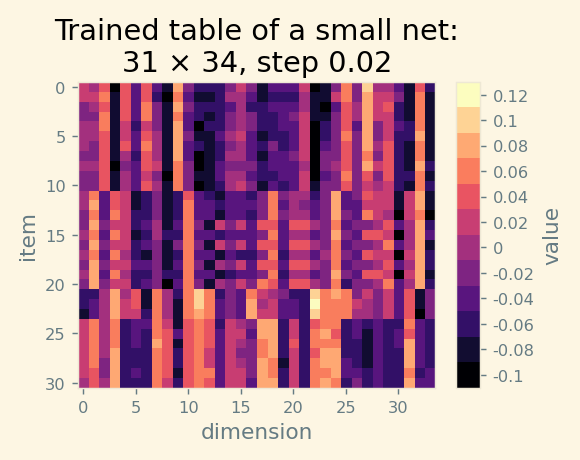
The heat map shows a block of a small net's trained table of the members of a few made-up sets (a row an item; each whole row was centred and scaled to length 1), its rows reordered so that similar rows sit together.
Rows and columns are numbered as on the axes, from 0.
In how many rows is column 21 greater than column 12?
21
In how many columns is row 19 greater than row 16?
10
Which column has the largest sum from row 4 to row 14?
32
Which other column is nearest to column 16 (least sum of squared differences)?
5
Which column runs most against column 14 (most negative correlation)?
28
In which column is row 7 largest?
9
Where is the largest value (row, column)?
22, 22
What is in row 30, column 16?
-0.04
